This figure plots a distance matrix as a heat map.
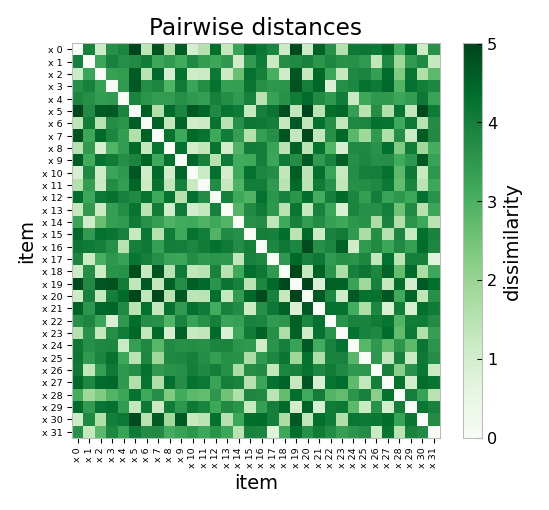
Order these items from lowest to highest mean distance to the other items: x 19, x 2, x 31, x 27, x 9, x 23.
x 2, x 23, x 31, x 27, x 19, x 9
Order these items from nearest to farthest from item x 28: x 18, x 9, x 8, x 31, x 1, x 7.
x 31, x 1, x 8, x 18, x 9, x 7
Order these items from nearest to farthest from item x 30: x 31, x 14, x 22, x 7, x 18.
x 18, x 14, x 31, x 22, x 7
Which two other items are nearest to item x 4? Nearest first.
x 24, x 16
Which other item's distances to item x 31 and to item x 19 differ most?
x 17
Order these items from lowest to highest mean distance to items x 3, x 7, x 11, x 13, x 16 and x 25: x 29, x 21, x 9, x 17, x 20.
x 29, x 21, x 20, x 17, x 9
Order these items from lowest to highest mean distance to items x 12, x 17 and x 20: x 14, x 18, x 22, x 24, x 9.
x 14, x 18, x 9, x 22, x 24
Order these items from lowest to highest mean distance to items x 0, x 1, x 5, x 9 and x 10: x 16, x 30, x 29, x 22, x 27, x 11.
x 11, x 30, x 29, x 27, x 22, x 16
